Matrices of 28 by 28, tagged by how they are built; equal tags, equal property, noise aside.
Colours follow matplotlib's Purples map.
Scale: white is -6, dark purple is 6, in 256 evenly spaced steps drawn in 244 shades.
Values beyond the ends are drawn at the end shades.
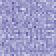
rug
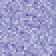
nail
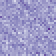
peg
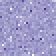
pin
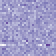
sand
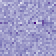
sand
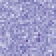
nail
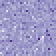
pin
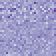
sand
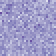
nail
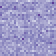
rug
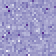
pin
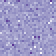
pin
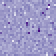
pin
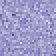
nail
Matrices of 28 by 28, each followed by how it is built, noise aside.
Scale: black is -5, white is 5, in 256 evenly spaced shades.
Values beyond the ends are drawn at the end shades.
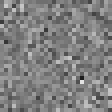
block diagonal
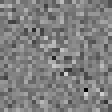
banded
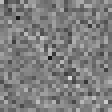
banded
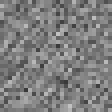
Hankel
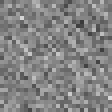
Toeplitz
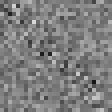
banded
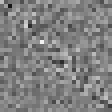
banded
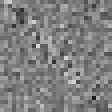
banded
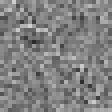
banded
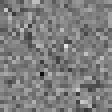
block diagonal
